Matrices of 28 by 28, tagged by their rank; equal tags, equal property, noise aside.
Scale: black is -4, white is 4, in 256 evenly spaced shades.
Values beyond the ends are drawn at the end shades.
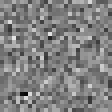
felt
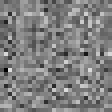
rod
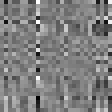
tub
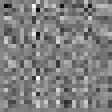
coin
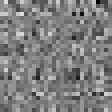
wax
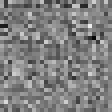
rod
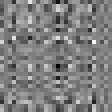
tub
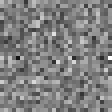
felt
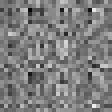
coin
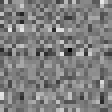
wax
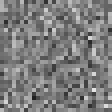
felt
